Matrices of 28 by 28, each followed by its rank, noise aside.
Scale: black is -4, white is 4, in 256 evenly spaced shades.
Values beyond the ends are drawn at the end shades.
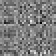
three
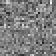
six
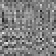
four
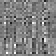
two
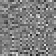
three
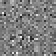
five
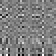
two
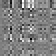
two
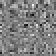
five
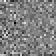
six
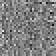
five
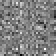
five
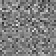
six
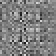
two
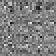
four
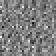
five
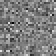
five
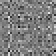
four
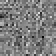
six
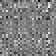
three
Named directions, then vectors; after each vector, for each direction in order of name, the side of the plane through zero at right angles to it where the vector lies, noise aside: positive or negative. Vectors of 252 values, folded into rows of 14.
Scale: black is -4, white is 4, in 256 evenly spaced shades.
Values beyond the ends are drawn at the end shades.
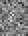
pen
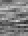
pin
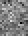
positive, positive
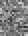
negative, positive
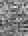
negative, positive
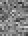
positive, negative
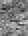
negative, negative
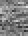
negative, positive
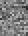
positive, negative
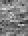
positive, positive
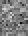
positive, positive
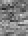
negative, negative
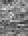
positive, positive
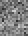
positive, negative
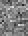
positive, positive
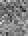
negative, negative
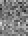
positive, negative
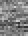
negative, positive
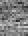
positive, negative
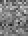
negative, positive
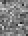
positive, positive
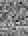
positive, negative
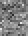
negative, negative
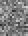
negative, positive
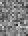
positive, negative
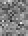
negative, negative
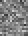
positive, negative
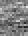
negative, positive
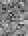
negative, negative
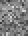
positive, positive
